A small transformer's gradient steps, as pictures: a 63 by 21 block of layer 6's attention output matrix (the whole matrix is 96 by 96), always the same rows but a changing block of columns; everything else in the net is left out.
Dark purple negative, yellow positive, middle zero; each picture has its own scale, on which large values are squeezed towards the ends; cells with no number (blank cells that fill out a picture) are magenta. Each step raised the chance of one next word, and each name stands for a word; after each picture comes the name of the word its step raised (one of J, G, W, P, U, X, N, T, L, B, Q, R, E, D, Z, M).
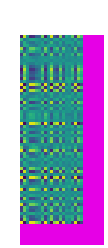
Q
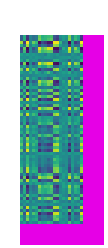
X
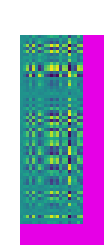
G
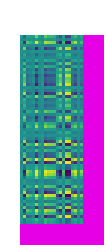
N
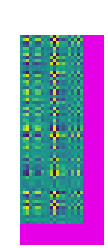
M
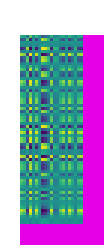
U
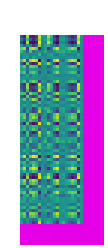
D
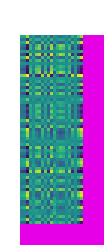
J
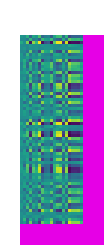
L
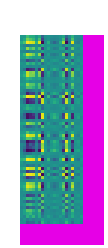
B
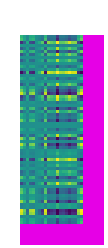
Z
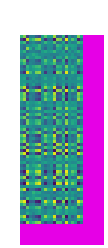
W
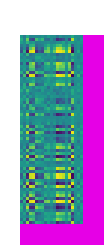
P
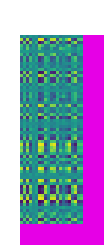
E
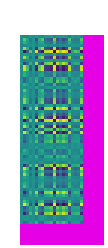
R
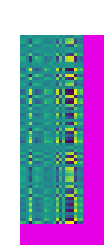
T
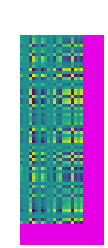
T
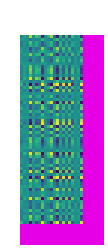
Q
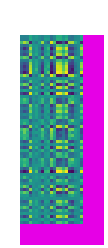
J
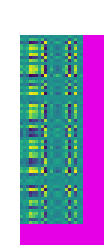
J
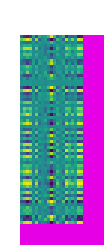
W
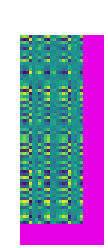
W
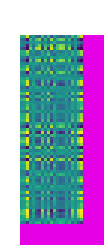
U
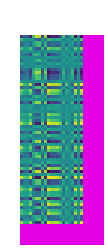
Q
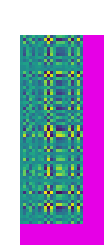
M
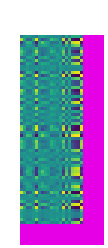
M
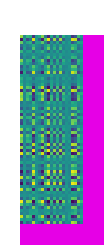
W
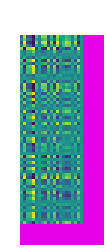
D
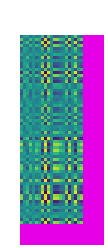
E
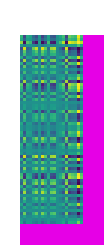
D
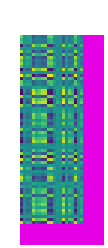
T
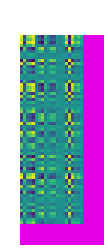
D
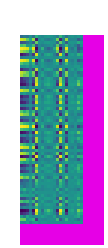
U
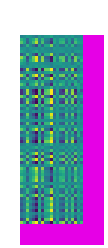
T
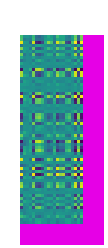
B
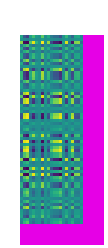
B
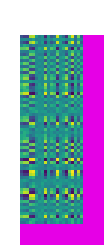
N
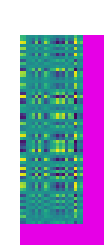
B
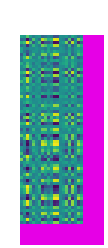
E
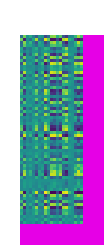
M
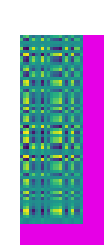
U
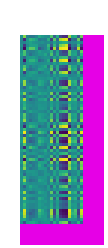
U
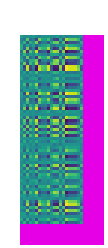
R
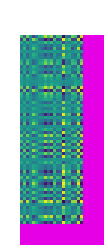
W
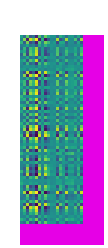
M
